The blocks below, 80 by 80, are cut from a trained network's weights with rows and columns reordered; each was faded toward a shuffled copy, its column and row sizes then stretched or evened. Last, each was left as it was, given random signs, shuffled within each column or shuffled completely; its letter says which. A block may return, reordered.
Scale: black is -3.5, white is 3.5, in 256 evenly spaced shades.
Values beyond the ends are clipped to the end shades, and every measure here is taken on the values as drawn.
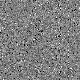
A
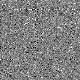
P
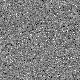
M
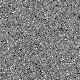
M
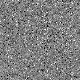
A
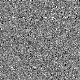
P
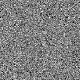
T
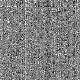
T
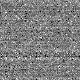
T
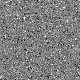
M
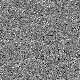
M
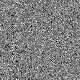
A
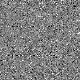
P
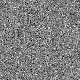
M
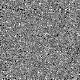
P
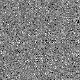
P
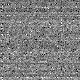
T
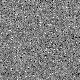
M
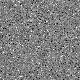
M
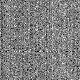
T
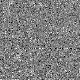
P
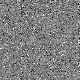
A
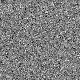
M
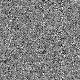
A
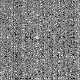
T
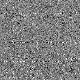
P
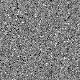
A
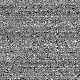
T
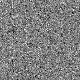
A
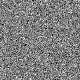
M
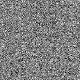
T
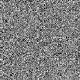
T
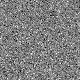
M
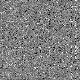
P
